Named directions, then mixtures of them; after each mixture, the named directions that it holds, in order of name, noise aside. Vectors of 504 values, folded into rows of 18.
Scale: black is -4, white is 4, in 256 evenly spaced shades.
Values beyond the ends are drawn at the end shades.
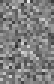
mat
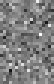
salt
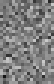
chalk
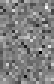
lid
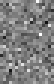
salt.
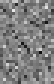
lid, salt.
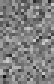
chalk.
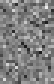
lid, salt.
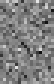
lid, salt.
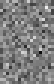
lid, mat.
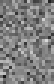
chalk, mat.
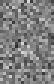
mat.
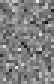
lid, salt.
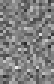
chalk, salt.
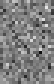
lid, mat.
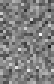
chalk, salt.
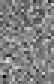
chalk.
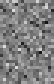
lid, salt.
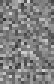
mat.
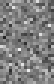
mat, salt.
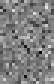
lid.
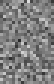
mat.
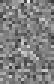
mat.
